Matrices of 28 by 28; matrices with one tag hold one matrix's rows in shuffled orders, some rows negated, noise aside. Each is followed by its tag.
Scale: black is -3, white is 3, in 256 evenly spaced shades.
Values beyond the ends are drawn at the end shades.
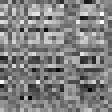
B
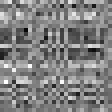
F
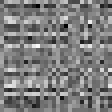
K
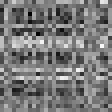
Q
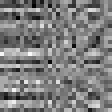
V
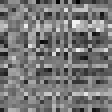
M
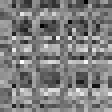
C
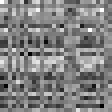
B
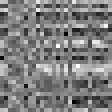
M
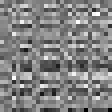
C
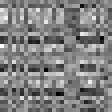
B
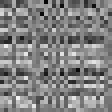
F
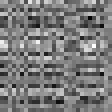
B
